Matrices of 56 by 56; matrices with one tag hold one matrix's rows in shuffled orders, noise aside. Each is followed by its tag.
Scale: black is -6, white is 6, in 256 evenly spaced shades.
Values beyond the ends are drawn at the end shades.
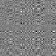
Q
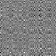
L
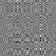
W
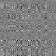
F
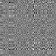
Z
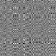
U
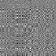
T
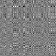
U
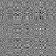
W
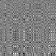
U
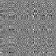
Z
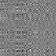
T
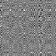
L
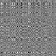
F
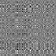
T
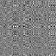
U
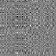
T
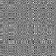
Z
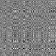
U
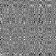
L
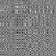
T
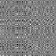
T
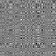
Q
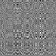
W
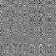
L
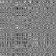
T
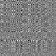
F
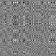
U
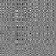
T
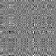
Z
